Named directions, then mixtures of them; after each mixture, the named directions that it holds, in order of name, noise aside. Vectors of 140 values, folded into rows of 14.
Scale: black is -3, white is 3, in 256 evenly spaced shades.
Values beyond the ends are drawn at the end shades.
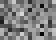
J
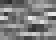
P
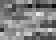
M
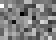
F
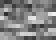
M, P.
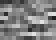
P.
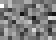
F, P.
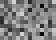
J.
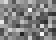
J, P.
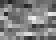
M, P.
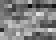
M.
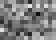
J, M.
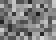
J, M.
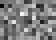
F.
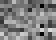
J, M.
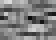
P.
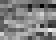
J, M.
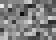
F, M.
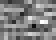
F, P.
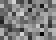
J.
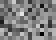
J.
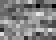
M.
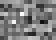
F, P.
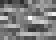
P.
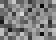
J.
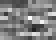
P.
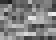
M, P.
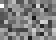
F, J.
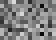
J.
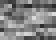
M, P.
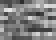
M, P.
